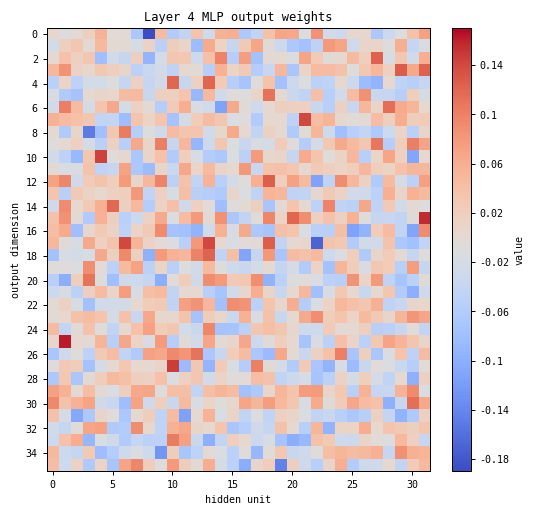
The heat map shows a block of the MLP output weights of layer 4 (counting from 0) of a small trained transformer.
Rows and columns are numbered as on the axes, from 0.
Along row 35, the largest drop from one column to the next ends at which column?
19
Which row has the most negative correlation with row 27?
11
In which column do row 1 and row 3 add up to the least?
20
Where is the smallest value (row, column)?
0, 8
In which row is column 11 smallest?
31
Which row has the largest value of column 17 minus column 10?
10
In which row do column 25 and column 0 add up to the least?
26
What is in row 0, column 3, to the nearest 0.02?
0.02
